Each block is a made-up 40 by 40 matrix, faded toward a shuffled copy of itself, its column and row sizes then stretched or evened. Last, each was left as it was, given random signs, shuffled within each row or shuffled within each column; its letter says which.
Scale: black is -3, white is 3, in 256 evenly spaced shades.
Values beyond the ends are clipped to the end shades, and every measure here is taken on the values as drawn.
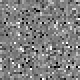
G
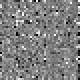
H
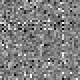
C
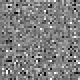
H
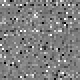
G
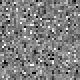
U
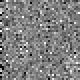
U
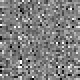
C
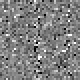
U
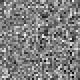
U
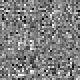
C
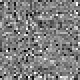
C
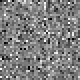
H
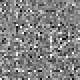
H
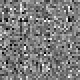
H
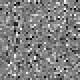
U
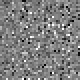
U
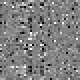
C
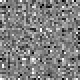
C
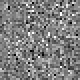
U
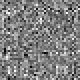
C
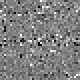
H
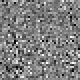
H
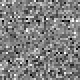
G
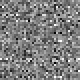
H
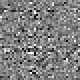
C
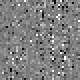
U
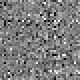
H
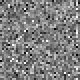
U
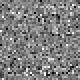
G
